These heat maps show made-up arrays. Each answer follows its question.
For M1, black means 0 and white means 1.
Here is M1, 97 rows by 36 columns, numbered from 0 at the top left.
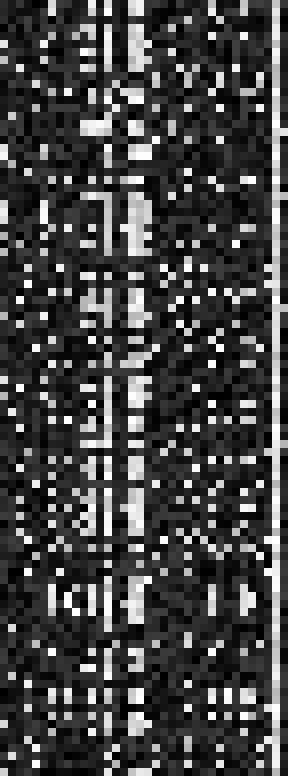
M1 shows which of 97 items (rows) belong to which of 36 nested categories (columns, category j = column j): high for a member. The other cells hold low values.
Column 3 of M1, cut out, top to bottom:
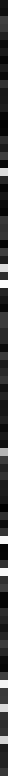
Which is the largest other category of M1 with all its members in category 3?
33
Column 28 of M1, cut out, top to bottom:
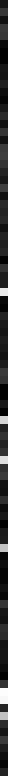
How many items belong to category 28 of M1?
7
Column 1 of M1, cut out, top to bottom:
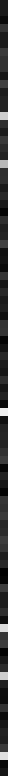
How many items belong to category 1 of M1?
6
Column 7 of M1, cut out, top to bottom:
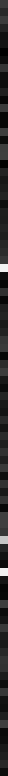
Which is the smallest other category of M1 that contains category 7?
20
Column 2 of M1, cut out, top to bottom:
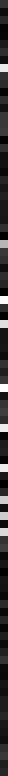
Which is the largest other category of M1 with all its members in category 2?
24
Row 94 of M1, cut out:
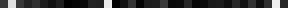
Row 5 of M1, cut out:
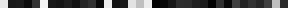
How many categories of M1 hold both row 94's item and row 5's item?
2
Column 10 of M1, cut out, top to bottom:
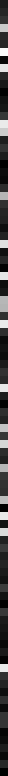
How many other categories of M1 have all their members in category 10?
7
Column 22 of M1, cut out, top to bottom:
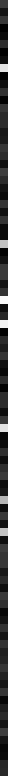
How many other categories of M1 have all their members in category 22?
1
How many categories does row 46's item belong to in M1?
1
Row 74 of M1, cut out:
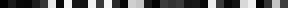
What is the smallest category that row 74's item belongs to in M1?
8
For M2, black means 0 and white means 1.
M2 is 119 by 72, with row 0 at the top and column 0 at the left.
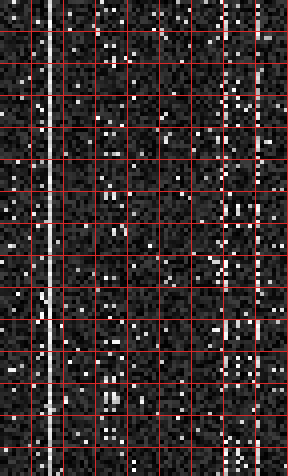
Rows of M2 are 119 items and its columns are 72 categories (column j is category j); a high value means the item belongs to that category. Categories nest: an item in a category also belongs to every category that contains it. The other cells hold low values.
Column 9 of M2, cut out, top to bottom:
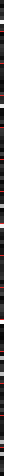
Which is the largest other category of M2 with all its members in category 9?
62
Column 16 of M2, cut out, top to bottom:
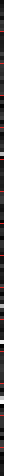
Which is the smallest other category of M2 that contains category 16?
26
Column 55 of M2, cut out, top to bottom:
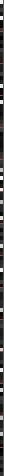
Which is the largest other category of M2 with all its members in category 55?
3
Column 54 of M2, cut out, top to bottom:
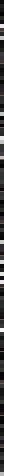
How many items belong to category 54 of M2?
12
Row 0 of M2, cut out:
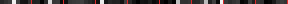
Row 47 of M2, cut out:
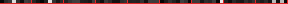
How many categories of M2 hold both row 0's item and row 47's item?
3
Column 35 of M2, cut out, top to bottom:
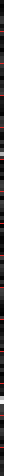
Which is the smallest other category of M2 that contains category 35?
29
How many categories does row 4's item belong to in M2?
4
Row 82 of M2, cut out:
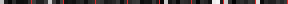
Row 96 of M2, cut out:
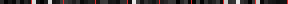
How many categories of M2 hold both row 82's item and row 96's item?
3
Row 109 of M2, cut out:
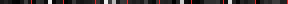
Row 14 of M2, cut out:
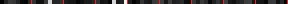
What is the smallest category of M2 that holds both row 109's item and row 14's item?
28
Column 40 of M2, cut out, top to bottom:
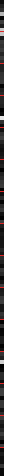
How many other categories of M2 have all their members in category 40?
2
